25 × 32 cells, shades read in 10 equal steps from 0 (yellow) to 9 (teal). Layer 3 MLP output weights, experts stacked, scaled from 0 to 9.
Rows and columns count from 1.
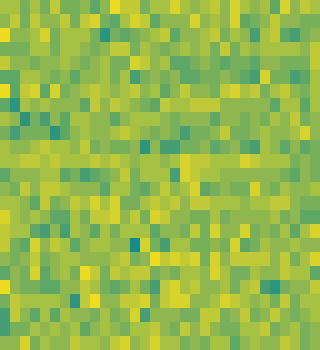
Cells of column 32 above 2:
20
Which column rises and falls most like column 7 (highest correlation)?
5
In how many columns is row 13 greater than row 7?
19
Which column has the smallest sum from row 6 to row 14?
13
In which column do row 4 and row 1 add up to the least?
12
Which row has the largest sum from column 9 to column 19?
11
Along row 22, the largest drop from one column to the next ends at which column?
9
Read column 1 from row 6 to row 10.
6 0 6 3 5
